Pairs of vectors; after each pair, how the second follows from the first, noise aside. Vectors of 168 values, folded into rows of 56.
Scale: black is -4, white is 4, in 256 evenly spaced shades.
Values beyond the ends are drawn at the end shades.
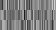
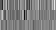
partly zeroed.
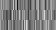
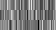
reversed.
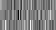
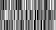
reversed, scaled up.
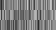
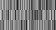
reversed.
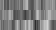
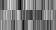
reversed.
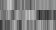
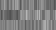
reversed, shrunk.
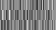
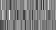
partly zeroed.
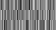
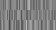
reversed, negated, shrunk.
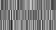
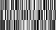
reversed, scaled up.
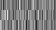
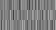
reversed, shrunk.
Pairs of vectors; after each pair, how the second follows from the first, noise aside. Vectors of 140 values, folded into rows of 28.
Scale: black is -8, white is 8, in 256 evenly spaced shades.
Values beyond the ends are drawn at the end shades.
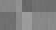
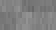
shrunk.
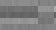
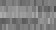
negated.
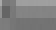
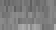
reversed, partly zeroed.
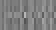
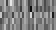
reversed, scaled up.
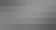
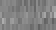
wrapped around, negated, partly zeroed.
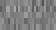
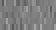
wrapped around, partly zeroed.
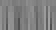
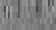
reversed, partly zeroed.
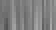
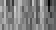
reversed, scaled up.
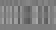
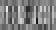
reversed, scaled up.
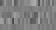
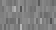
wrapped around, partly zeroed.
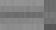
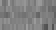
partly zeroed.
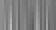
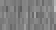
wrapped around, partly zeroed.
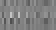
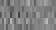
negated.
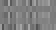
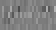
wrapped around, partly zeroed.
